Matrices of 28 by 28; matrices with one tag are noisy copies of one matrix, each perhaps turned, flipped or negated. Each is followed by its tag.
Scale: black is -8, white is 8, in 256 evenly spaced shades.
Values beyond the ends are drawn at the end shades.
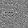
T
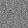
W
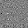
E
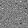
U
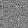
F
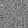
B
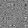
B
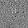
T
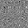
U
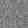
F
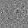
W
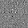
T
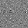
W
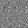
U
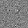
W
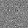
W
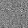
F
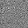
E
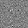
W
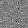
F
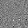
E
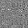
F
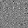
E
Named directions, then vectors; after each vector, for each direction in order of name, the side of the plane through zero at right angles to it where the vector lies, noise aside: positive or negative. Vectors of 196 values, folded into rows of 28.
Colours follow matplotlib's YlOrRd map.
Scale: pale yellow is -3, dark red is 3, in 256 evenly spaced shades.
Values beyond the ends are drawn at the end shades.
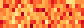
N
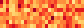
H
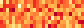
negative, positive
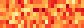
positive, positive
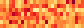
negative, negative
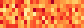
positive, positive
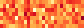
negative, negative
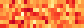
negative, negative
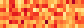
negative, negative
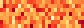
negative, positive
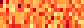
positive, negative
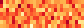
positive, negative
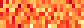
positive, negative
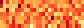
positive, negative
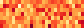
negative, positive
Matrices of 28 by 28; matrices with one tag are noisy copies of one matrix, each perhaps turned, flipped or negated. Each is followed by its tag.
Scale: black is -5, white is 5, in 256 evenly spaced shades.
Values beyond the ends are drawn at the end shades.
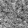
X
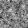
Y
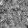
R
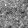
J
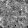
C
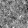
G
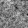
G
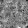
C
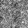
J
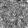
C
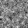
Y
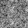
J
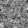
R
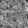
C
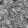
R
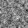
Y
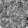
C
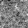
G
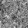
G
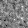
X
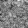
G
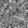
Y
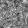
R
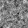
R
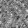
Y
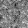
J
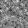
Y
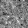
X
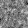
R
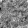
C
